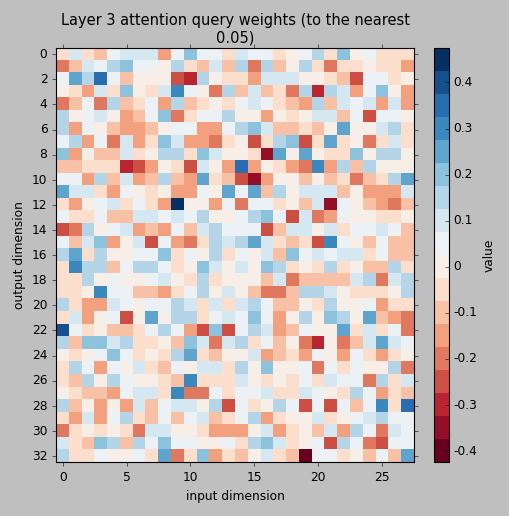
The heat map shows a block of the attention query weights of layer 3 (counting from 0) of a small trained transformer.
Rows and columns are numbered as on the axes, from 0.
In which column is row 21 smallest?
5
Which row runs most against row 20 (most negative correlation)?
2
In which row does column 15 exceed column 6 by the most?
6
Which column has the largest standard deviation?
9
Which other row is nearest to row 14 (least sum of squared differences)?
29
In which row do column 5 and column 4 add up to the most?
1
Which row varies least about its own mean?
0
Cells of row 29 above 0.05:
7
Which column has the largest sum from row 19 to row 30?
10
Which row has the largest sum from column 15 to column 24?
21
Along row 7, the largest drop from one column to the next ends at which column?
19
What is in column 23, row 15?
0
